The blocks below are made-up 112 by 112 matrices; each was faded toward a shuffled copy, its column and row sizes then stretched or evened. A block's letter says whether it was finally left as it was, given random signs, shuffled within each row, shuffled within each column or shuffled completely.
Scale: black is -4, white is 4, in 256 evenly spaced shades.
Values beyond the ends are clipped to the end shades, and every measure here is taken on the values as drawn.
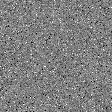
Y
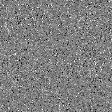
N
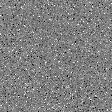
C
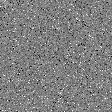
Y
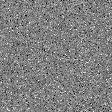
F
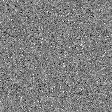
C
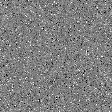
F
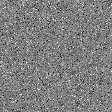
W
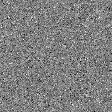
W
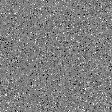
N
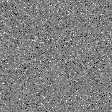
C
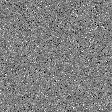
C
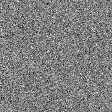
F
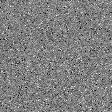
C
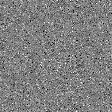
N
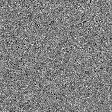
C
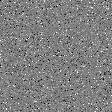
C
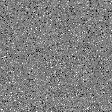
W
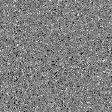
W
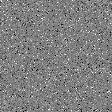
N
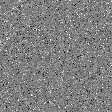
Y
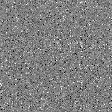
N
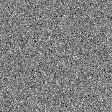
C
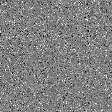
W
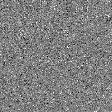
N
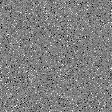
N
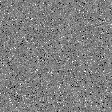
N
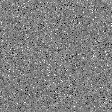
W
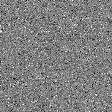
C
